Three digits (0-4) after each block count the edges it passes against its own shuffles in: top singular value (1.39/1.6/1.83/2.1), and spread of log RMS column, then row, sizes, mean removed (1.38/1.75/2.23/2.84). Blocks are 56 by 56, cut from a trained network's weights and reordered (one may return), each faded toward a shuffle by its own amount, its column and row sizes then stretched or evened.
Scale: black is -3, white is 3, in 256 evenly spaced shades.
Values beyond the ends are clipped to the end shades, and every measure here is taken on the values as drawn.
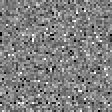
0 0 1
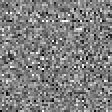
2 1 3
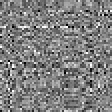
4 2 3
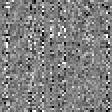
2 4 0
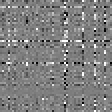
4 3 4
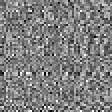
4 0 2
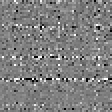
2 2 4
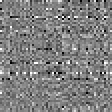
4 2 3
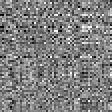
4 1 3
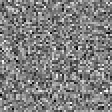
3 0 0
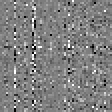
2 4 1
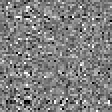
2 2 1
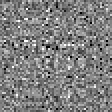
3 2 1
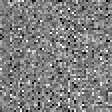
1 3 0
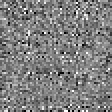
2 1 3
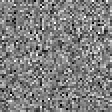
2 1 0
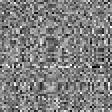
4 1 2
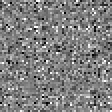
0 2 3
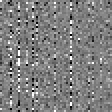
2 4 0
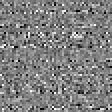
2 0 4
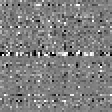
2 2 4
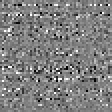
0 2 4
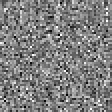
2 1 0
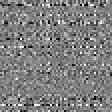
3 1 4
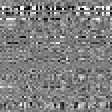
3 0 4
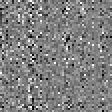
2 4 2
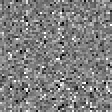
1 2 1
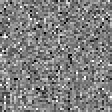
1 1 1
